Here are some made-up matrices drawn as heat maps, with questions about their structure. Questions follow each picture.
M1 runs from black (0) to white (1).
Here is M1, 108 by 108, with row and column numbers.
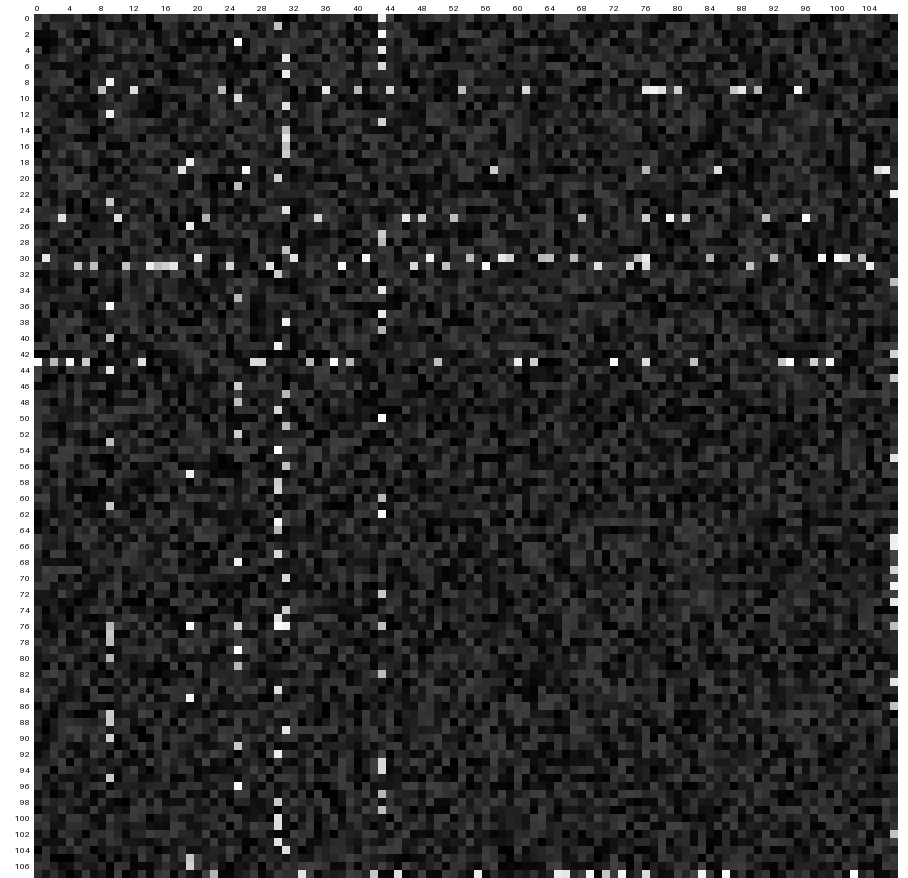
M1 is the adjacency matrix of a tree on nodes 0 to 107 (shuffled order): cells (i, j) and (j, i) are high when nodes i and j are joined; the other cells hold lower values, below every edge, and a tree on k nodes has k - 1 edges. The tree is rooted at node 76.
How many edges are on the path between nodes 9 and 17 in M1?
3
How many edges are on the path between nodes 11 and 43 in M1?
3
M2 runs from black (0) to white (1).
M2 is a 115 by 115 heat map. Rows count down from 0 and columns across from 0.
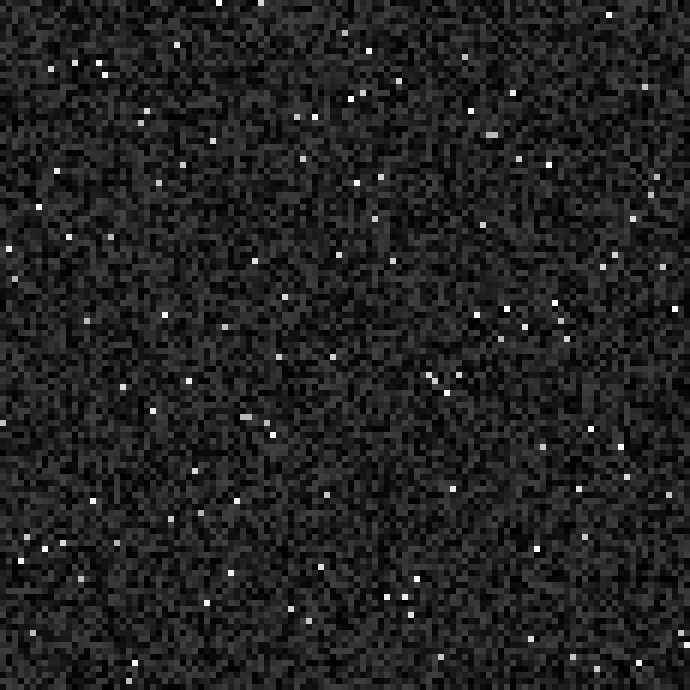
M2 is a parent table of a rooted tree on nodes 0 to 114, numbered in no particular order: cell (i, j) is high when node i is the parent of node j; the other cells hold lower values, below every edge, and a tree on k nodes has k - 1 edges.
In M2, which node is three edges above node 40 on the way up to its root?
81
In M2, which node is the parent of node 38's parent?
109
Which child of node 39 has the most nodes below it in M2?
18
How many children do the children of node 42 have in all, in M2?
3
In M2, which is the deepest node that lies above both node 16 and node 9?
90
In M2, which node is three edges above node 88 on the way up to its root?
44
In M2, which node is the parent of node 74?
65
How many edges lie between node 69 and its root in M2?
6
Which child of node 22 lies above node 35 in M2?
82
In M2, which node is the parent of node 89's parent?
27
